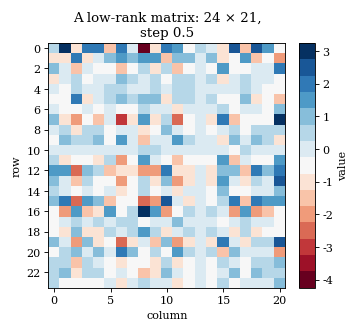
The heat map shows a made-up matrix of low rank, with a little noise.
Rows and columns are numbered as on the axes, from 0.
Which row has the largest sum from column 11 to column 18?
0
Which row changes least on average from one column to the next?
10
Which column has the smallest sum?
2
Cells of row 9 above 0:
10
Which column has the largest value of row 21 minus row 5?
20
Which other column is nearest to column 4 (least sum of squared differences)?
16
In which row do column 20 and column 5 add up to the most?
7
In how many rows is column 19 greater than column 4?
11
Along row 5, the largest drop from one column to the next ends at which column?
3
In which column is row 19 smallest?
6
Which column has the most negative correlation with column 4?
8
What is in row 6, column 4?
-0.5
